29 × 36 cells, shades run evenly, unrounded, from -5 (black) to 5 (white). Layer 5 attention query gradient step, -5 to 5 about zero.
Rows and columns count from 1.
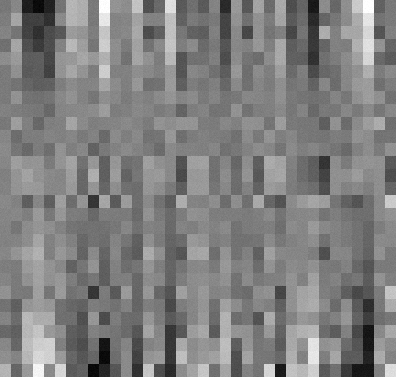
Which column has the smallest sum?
30
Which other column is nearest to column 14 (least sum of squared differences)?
19
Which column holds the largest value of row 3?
34
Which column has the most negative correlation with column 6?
32
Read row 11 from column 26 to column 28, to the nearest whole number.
0 0 0
